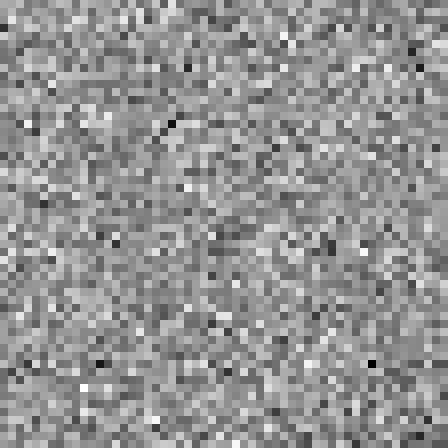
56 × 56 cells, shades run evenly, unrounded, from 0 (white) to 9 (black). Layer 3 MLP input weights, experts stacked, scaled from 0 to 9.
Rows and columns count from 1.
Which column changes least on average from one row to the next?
45
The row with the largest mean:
48
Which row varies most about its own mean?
46
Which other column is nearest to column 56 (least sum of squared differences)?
55
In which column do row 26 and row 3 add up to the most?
19
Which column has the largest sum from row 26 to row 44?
39
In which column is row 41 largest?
27
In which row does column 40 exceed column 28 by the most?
40
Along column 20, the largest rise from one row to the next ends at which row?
54
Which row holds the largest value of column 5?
17
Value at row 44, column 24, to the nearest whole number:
5
